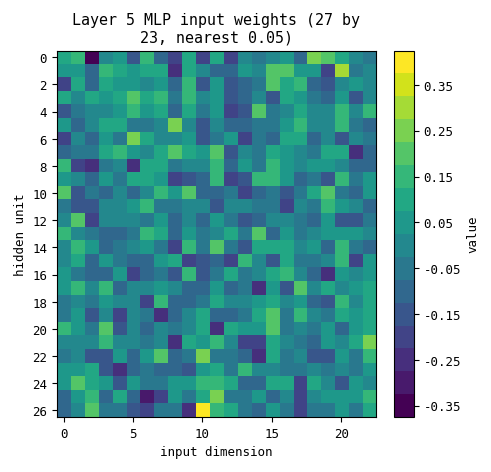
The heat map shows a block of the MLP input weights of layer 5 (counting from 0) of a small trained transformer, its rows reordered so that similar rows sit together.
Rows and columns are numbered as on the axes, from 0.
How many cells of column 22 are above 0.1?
4
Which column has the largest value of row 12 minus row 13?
1
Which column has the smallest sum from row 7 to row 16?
2
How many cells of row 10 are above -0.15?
20
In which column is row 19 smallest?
7
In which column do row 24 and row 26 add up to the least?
17
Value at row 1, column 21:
-0.05
